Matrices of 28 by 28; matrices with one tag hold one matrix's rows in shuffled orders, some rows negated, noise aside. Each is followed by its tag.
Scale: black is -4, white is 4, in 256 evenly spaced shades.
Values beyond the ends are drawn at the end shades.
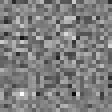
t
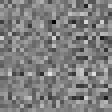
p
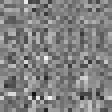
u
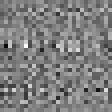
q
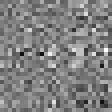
p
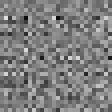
q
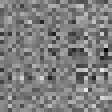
p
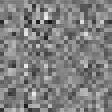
u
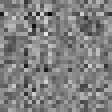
u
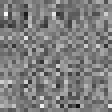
q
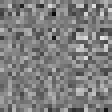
p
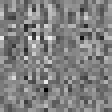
u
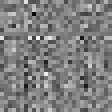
u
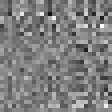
p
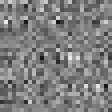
q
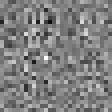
u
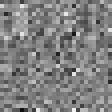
t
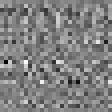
q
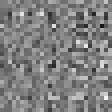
p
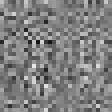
u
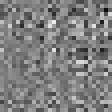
p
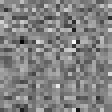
t
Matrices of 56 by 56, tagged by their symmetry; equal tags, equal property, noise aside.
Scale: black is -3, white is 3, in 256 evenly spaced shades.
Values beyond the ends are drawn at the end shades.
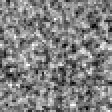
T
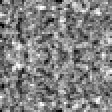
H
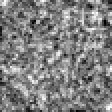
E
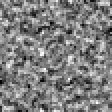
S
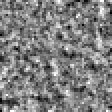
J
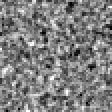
J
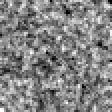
E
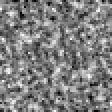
S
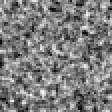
T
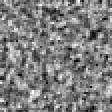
J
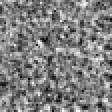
J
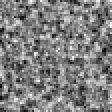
J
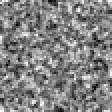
S
